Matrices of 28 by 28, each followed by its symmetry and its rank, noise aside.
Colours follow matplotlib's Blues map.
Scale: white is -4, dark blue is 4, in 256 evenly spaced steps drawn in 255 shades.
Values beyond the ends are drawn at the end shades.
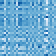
no symmetry, rank three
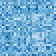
no symmetry, rank six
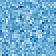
antisymmetric, rank six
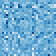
no symmetry, rank six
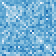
symmetric, rank six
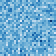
symmetric, rank six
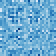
no symmetry, rank four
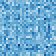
symmetric, rank six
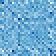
symmetric, rank four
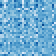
no symmetry, rank four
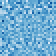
no symmetry, rank six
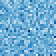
antisymmetric, rank six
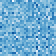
no symmetry, rank six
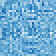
no symmetry, rank six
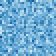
antisymmetric, rank six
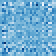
antisymmetric, rank four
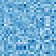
antisymmetric, rank six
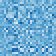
no symmetry, rank four
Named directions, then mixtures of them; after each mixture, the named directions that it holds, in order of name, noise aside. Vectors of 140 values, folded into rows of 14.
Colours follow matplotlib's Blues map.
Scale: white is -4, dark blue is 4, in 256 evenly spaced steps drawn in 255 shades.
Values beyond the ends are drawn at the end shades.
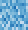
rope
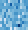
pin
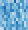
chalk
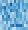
chalk, pin, rope.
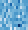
pin.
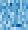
chalk, pin, rope.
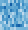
chalk, pin, rope.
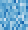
chalk, pin, rope.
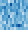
chalk, pin, rope.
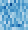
chalk, pin, rope.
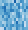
chalk.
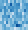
chalk, pin, rope.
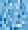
pin.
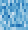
chalk, pin, rope.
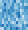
chalk, pin, rope.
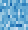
pin, rope.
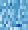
pin, rope.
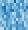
chalk.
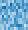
chalk, pin, rope.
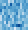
chalk, pin, rope.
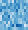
chalk, pin, rope.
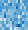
pin.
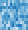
pin, rope.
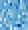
pin.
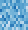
rope.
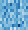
chalk, pin.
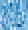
chalk, pin.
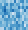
chalk.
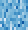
pin, rope.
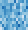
chalk, pin, rope.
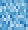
chalk, rope.
